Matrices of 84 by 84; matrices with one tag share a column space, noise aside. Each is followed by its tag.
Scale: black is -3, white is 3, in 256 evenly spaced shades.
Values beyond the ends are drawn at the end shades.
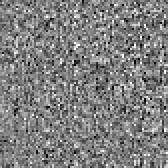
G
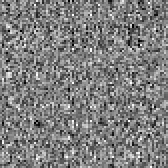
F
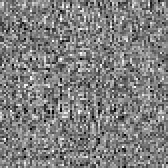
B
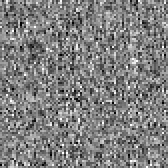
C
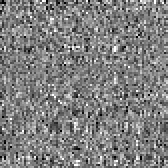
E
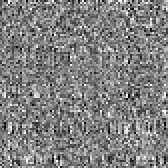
E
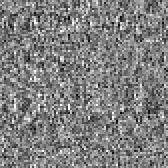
B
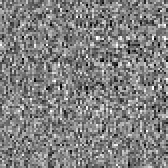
G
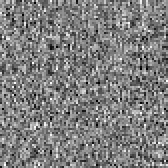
C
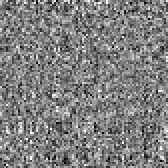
E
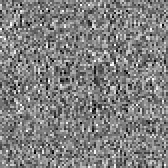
G
